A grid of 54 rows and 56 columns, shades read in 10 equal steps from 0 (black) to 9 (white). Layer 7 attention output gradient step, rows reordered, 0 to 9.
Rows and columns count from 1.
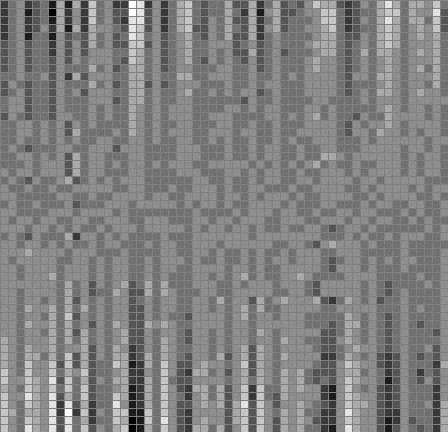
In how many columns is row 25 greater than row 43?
16
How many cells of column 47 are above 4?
31
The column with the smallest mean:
42
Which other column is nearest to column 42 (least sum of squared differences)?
41
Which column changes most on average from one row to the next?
10
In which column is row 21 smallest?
9
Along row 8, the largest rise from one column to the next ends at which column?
17
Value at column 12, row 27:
5
